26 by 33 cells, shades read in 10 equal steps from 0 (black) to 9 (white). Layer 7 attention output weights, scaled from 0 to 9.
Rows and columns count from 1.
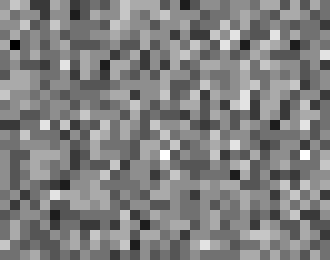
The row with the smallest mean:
23
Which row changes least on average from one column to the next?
9
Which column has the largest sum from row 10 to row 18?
25
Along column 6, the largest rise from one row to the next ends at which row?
20
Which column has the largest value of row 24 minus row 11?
26
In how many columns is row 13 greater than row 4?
14
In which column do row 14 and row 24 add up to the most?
10
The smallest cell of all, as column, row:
2, 5
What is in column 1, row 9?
6
